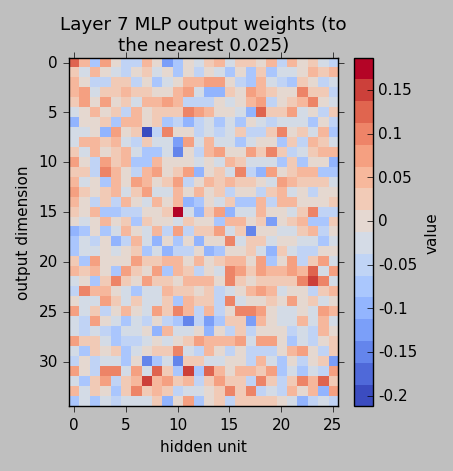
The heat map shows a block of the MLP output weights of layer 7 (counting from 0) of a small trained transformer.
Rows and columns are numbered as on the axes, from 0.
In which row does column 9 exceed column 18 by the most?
7
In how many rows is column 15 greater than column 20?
18
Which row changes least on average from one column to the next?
28
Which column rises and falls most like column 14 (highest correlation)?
13
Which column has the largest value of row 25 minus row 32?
17
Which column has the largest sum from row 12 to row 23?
10
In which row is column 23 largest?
22
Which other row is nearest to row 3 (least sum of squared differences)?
4
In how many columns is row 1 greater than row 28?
11
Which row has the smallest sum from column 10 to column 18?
26
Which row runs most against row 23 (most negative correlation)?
12
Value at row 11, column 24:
-0.075
